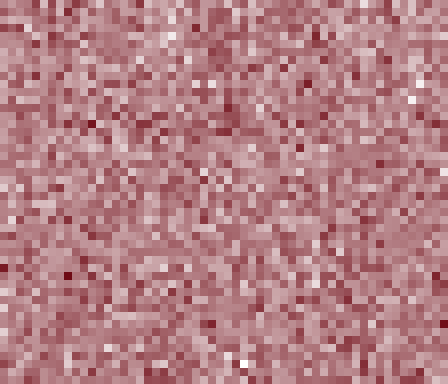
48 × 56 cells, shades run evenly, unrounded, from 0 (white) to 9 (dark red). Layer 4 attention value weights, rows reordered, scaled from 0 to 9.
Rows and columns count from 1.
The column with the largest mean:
42
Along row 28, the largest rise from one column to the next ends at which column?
3
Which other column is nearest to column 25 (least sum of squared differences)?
54
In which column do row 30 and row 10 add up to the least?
20
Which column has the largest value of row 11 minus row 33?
39
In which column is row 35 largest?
9
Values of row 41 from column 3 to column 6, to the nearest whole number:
4 6 4 4
